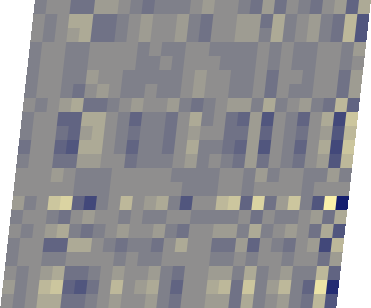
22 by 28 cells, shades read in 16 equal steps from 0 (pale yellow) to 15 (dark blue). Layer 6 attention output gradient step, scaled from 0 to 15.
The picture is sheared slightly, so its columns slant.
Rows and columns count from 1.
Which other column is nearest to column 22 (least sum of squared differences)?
14
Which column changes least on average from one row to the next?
3
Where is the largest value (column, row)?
28, 15
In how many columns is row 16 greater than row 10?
7
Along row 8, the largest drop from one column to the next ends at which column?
27
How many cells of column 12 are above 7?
11
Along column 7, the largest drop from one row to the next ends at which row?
16
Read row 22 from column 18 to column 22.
6 6 9 5 8
